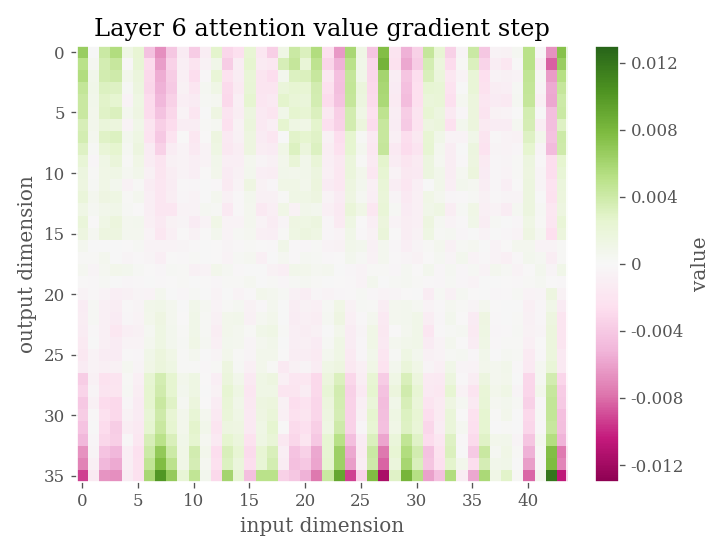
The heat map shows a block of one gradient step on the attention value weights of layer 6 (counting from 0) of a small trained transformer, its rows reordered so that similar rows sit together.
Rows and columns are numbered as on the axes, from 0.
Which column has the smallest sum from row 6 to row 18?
42
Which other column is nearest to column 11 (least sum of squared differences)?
39
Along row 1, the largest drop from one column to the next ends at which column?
28
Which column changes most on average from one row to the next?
18
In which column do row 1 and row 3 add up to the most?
27
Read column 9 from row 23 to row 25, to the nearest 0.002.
0 0 0
